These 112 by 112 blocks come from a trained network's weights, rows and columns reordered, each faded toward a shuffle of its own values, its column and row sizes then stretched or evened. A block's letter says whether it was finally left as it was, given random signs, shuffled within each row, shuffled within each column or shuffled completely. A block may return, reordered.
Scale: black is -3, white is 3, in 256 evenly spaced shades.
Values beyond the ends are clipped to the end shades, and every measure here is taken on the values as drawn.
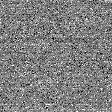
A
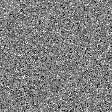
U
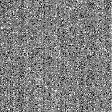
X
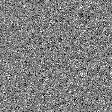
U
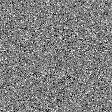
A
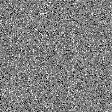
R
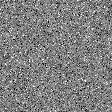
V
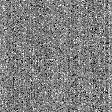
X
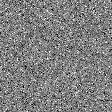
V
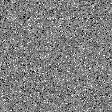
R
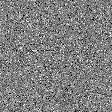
A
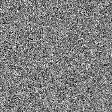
U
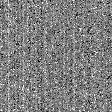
U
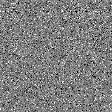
R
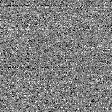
X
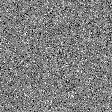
V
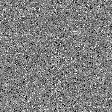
U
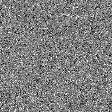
R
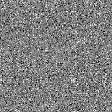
X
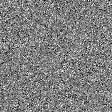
V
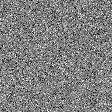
V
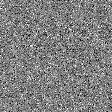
A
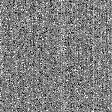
U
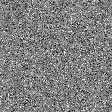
V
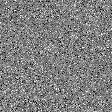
A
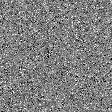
V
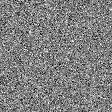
V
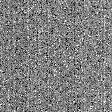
U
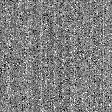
U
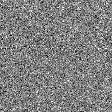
R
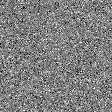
V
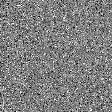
U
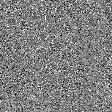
R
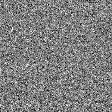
R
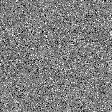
A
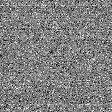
A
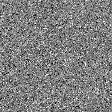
R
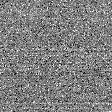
A
